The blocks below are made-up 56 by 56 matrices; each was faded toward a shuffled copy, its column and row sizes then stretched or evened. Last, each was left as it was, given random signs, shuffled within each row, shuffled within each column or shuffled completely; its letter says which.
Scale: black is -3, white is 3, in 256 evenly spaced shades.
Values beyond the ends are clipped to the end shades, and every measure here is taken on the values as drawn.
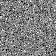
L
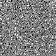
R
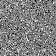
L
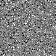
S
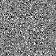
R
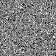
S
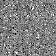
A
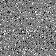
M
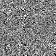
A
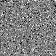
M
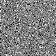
A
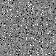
S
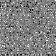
R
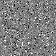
S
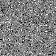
M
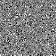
A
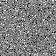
L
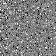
S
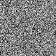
A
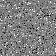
L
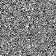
A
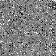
R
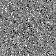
S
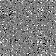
R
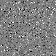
M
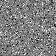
L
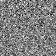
M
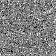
L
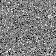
M
